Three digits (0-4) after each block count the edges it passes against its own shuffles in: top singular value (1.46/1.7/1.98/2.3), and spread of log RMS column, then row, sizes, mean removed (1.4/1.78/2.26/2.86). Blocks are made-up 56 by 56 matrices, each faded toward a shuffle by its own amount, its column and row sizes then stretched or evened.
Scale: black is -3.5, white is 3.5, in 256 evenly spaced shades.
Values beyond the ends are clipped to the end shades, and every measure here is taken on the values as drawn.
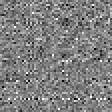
2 0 2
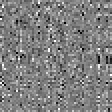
3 3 0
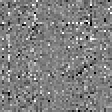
0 3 1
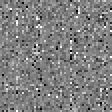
0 3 0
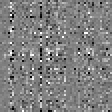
1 4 3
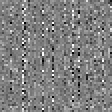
3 4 0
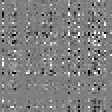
3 4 4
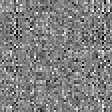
3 3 0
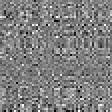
4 0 3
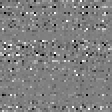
0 1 4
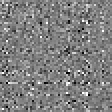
1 3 3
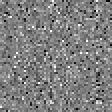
2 0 0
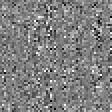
0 4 1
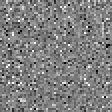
2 2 1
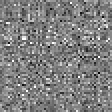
3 1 1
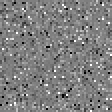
0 0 0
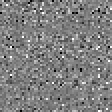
0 1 3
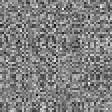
4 2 1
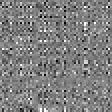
4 3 3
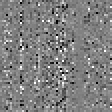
0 4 1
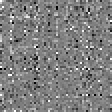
2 3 2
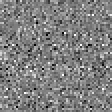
2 0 2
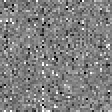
1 2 2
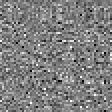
3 0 1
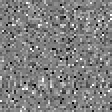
2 0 0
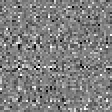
3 1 3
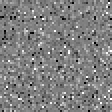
1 1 1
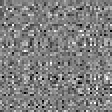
4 1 4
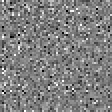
2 2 0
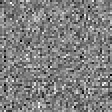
2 1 1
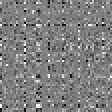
4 4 3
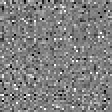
3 1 1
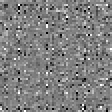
0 3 3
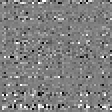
2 2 4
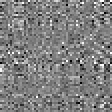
4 2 3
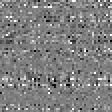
2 1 4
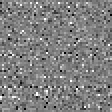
1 1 2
